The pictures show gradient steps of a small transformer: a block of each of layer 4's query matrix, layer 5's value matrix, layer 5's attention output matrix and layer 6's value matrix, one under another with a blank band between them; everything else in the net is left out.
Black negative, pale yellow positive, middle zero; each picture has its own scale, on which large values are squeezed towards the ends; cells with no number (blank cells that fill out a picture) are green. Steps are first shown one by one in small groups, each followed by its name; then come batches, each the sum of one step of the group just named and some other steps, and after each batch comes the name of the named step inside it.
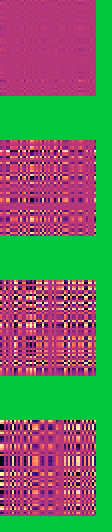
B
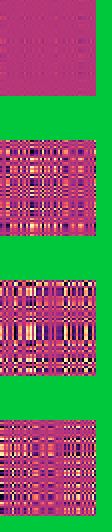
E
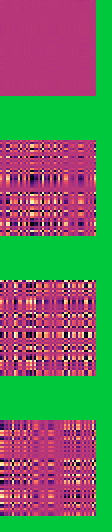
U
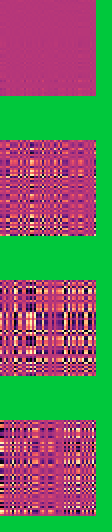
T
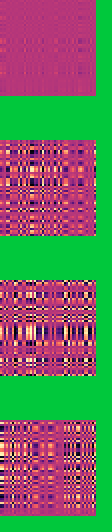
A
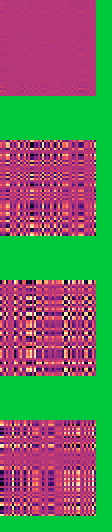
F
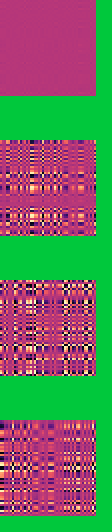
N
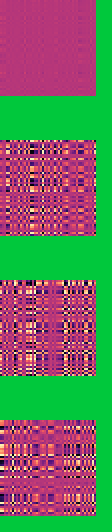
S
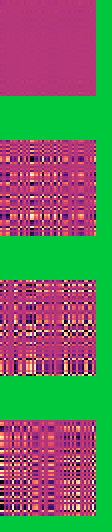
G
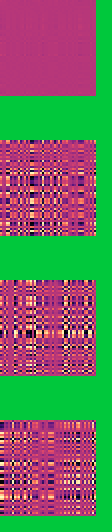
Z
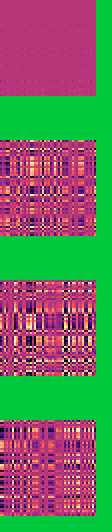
T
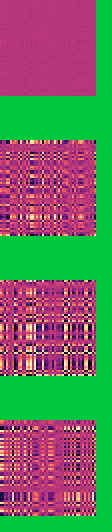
S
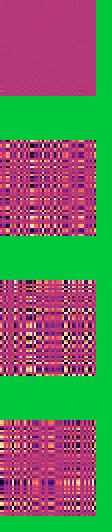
F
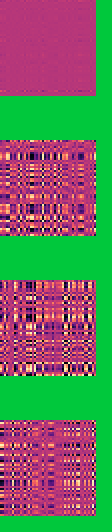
F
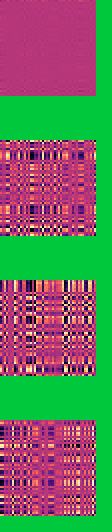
F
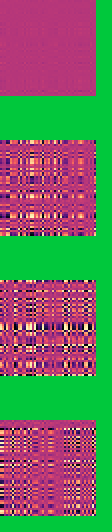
T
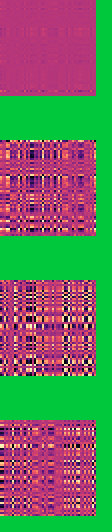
F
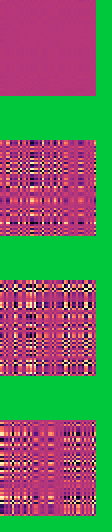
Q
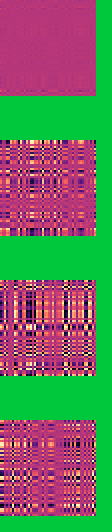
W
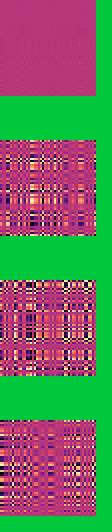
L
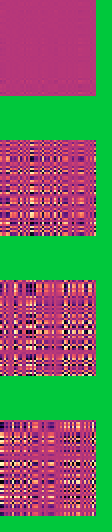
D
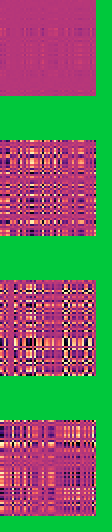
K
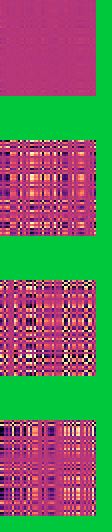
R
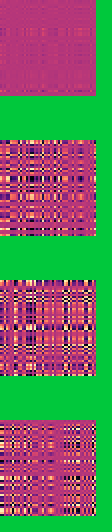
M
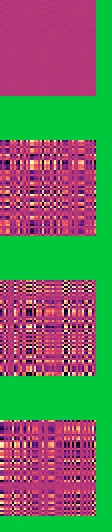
K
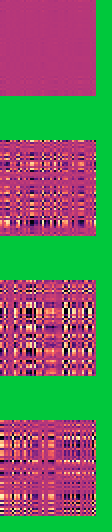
Q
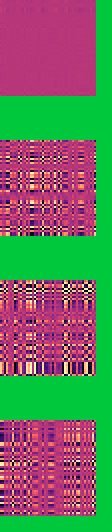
Q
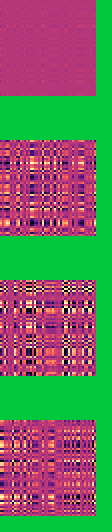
Q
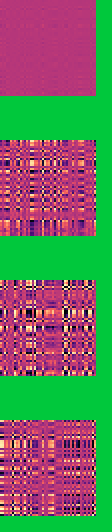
W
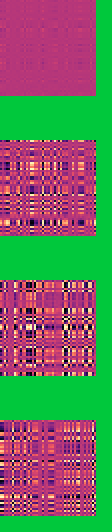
D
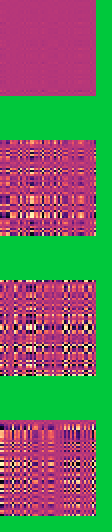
D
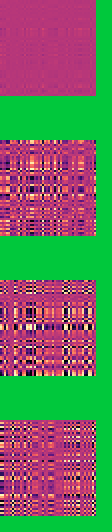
M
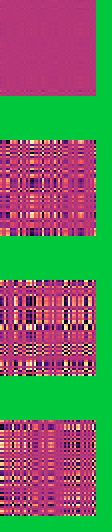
W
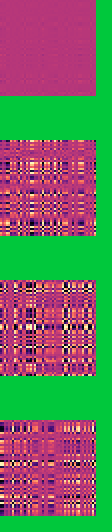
D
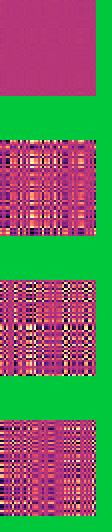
R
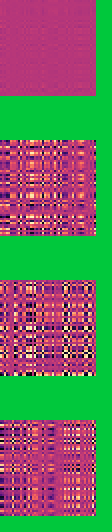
R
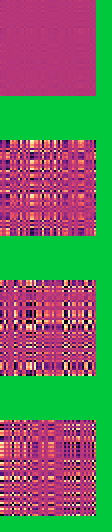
W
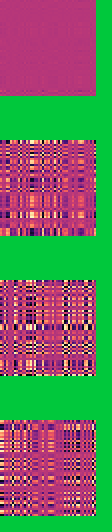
W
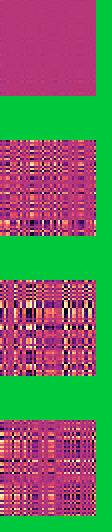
D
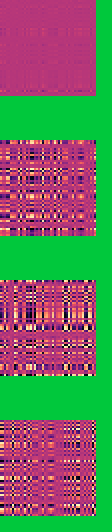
M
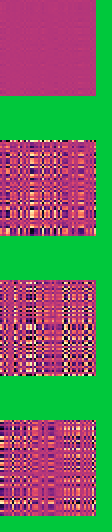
R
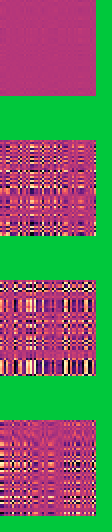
Q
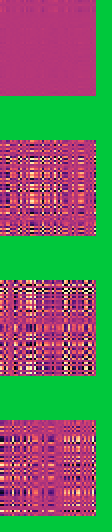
L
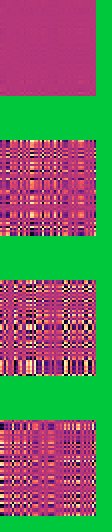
D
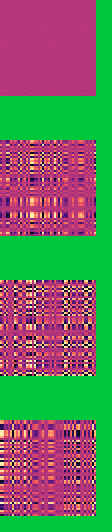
Q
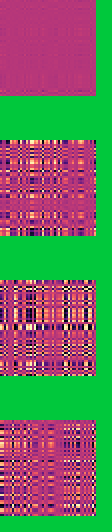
W
